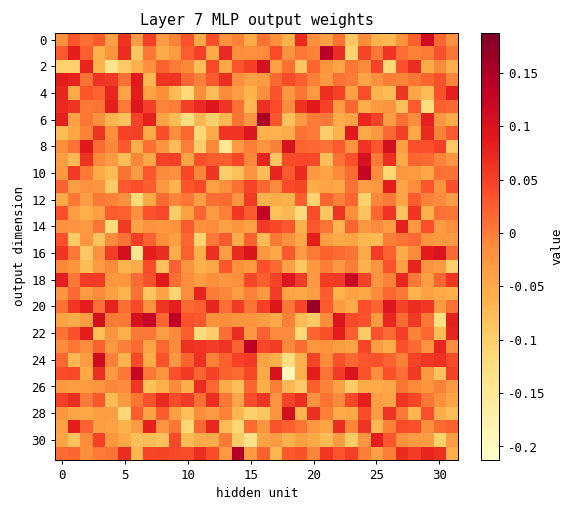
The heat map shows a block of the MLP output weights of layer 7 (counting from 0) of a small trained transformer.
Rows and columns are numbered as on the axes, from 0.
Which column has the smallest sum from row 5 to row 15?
9
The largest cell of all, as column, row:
20, 20
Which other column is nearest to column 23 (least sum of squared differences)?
8
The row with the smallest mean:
30
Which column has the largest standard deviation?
6
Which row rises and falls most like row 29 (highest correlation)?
10
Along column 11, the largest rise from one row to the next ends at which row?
23
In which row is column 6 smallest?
16
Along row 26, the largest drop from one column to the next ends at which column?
7
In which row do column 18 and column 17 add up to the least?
24
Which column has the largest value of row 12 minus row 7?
21
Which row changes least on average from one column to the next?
3
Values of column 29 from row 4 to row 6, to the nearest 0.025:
-0.075 -0.125 0.075
